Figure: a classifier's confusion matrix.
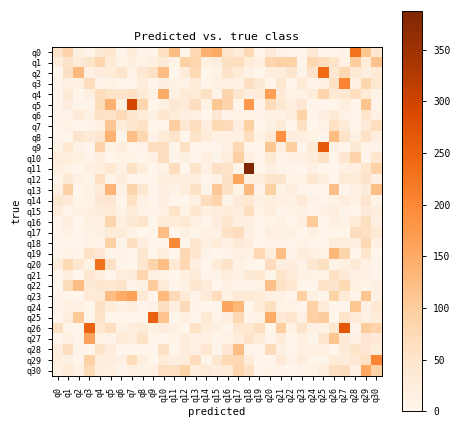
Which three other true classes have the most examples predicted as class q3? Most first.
q26, q27, q29
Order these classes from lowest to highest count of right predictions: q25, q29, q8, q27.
q27, q29, q8, q25
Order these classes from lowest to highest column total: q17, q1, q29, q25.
q1, q25, q17, q29
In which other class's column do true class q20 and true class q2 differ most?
q4
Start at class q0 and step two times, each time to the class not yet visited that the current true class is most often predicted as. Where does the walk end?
q17
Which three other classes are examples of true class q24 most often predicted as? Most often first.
q16, q17, q28
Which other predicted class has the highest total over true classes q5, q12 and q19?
q7
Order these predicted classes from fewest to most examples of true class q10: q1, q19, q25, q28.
q19, q1, q25, q28
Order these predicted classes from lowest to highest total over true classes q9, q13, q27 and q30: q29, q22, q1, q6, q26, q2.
q2, q6, q22, q1, q29, q26
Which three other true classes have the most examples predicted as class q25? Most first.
q9, q2, q4
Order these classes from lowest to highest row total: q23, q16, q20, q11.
q16, q11, q20, q23
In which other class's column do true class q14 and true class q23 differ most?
q6
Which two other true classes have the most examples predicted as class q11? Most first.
q18, q0
